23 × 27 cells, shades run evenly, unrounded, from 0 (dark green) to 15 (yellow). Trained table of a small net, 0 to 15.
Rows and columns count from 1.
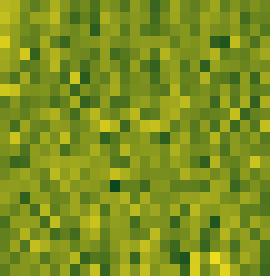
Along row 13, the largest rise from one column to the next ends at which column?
13
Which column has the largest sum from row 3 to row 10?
1
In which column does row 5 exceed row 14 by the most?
3
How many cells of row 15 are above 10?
5
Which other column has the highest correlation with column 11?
27
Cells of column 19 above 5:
19
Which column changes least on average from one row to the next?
20
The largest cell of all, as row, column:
22, 22
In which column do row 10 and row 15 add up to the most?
6
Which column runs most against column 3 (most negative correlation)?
4
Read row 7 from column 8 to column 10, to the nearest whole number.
13 2 7
